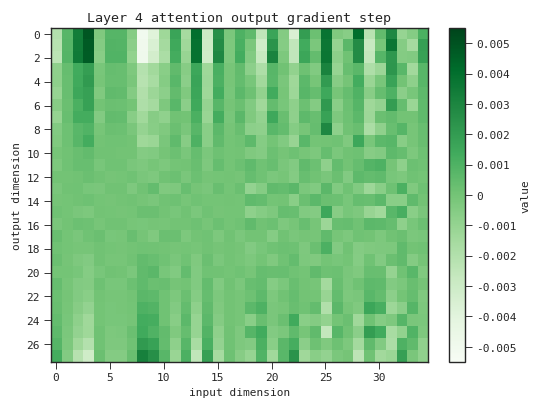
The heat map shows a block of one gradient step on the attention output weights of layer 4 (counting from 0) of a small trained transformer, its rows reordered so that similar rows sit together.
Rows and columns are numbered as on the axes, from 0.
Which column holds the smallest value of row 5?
8
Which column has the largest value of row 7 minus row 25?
25
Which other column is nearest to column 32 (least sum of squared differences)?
21
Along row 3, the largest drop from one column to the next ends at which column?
26
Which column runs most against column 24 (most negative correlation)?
32
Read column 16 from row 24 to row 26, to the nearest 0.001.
0 0 0
